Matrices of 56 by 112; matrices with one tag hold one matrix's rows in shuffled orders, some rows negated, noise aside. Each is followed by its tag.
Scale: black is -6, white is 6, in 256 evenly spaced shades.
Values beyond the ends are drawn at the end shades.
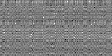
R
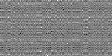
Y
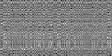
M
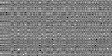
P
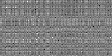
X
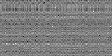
X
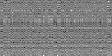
M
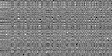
P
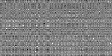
X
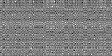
R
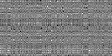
Y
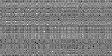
X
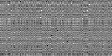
Y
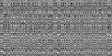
M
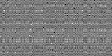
R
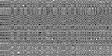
P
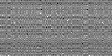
Y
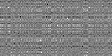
Y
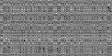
M
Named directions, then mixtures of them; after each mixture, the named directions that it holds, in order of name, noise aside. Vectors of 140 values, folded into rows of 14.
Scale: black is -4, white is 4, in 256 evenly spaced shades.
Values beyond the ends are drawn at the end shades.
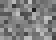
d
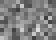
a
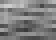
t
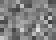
a.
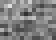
d, t.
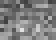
a, t.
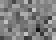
a, d.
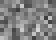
a.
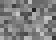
d.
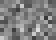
a.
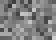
d, t.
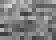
d, t.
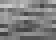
t.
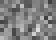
a.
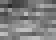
t.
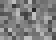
d.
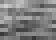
t.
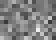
a, d.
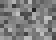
d.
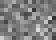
a, d.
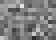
a, t.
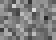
a, d.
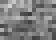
d, t.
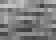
t.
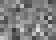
a.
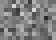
a, d.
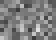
a.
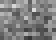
d, t.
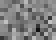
a, d.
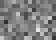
a, d.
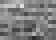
a, t.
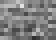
a, t.
